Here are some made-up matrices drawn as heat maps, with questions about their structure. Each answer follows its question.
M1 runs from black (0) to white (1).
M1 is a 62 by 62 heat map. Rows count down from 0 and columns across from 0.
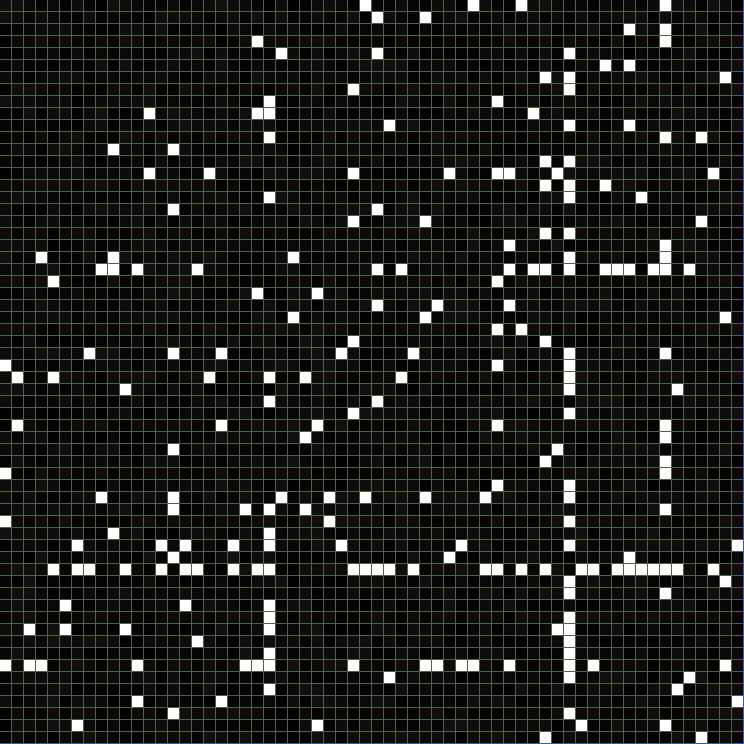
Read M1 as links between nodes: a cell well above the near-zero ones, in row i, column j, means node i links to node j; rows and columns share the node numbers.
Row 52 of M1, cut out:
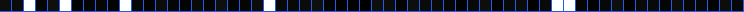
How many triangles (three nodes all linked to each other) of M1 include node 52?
2
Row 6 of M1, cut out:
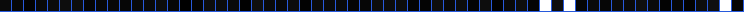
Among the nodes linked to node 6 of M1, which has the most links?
node 47
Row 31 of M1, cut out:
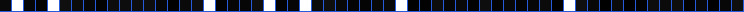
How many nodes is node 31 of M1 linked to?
7
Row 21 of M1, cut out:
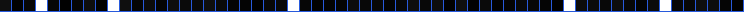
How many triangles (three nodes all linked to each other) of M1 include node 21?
2
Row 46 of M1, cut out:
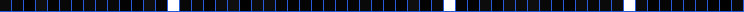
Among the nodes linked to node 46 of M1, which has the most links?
node 14
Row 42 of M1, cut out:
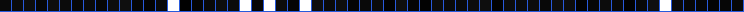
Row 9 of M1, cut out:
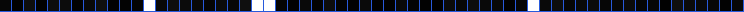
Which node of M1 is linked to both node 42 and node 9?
node 22
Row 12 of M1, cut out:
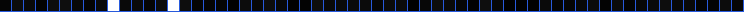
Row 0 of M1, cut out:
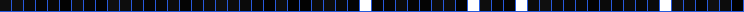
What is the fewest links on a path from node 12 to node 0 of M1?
4
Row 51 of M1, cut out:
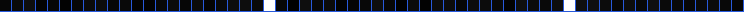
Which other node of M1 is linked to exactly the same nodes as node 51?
node 54
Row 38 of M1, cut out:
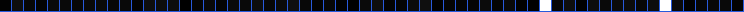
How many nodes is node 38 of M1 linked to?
2
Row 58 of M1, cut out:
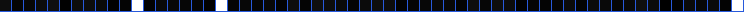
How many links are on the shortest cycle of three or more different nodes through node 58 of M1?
5
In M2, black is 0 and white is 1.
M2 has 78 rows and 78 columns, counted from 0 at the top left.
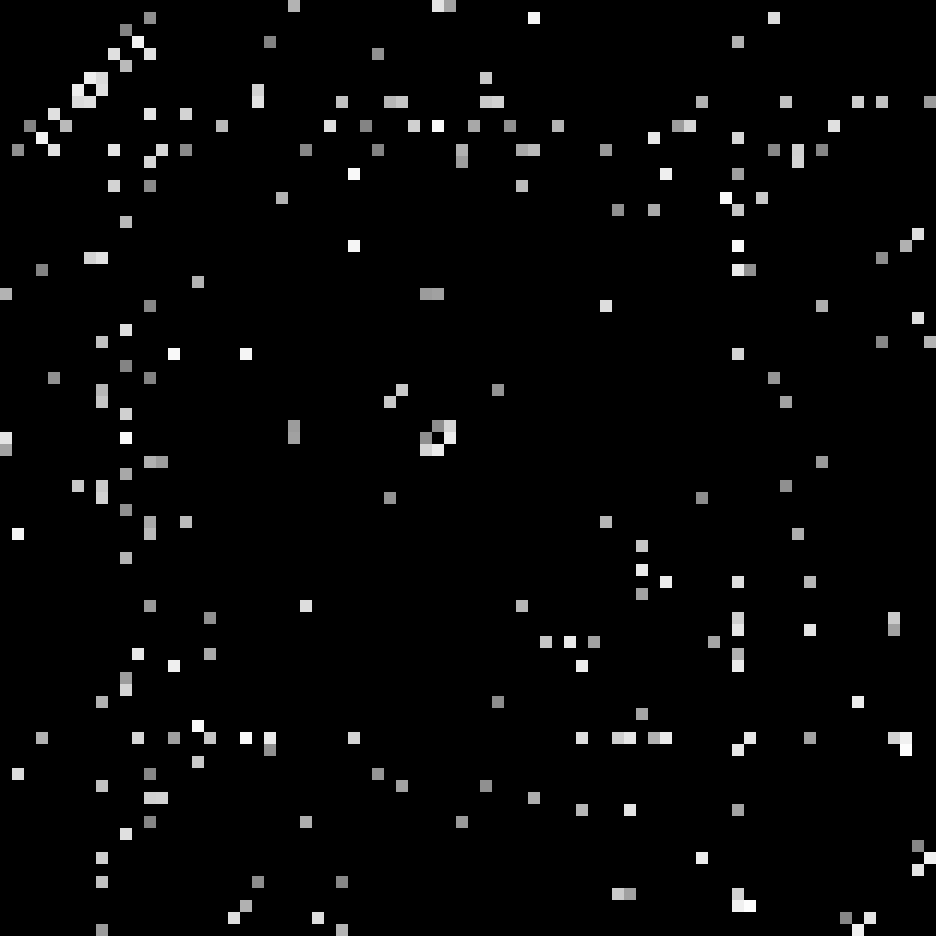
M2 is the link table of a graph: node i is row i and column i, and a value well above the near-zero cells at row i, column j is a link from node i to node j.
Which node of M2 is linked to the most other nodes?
node 61
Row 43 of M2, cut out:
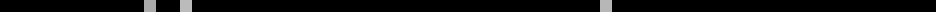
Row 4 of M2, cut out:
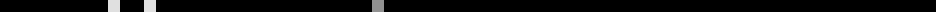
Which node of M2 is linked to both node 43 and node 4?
node 12
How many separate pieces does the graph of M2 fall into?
7
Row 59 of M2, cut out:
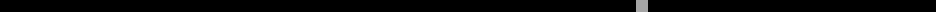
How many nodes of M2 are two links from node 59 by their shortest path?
3
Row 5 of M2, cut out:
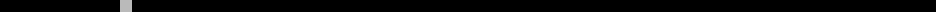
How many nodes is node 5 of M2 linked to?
1
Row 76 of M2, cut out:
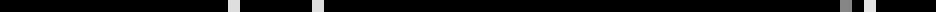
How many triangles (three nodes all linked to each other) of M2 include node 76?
0
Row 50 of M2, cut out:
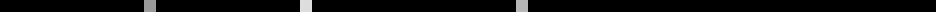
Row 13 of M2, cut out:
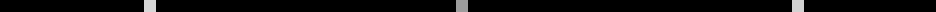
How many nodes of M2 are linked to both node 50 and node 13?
1
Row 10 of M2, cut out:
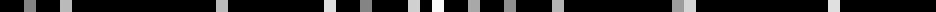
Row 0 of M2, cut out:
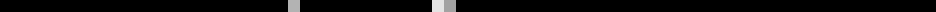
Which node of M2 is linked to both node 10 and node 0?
node 36
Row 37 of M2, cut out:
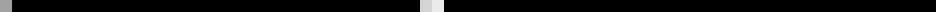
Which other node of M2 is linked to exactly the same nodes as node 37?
node 24
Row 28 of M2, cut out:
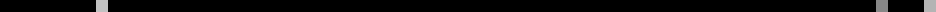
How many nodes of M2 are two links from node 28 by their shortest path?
10
